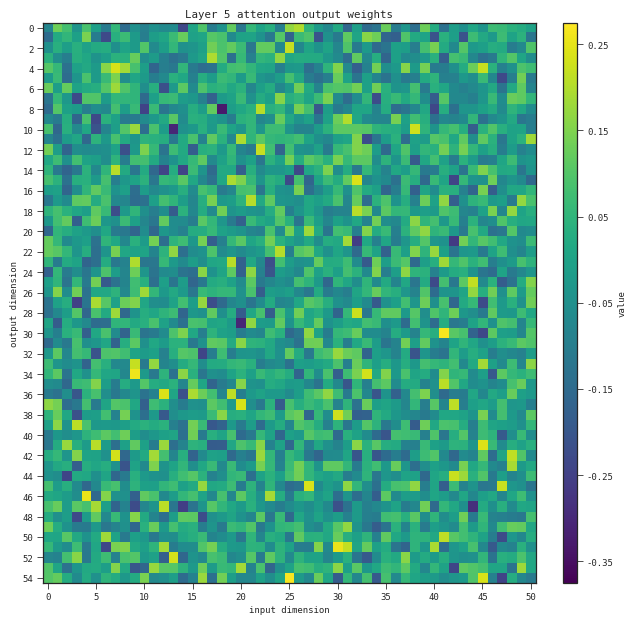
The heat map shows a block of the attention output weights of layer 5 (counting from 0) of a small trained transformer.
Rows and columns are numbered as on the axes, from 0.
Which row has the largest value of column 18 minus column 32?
38
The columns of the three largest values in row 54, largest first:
25, 45, 16
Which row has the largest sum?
53
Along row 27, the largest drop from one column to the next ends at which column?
17
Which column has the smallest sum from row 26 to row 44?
2
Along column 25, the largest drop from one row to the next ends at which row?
1
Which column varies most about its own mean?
32
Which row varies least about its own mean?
13
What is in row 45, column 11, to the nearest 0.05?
0
